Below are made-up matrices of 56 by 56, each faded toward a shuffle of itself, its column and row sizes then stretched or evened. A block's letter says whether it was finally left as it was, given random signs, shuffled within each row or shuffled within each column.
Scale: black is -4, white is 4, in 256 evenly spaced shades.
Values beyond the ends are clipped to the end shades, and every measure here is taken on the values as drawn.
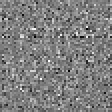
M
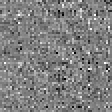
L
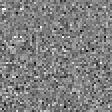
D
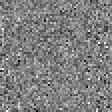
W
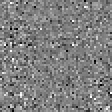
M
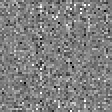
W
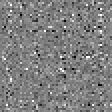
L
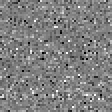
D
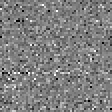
D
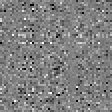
L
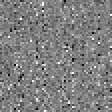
W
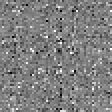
L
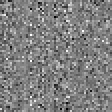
W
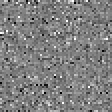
D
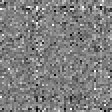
M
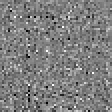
M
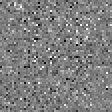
M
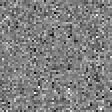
W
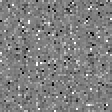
W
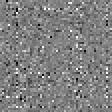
M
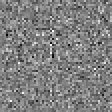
L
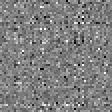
L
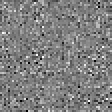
M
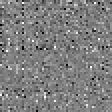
M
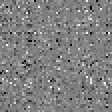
L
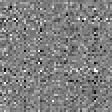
L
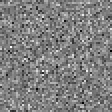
W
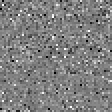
D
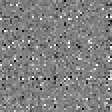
M
